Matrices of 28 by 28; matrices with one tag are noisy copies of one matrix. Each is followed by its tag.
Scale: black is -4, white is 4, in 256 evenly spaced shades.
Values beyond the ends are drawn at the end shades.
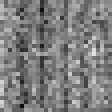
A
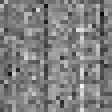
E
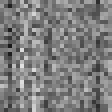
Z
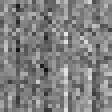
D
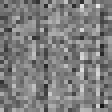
E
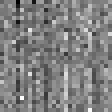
D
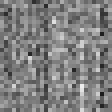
E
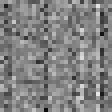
E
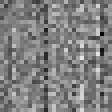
E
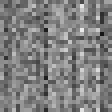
E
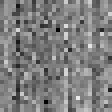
D
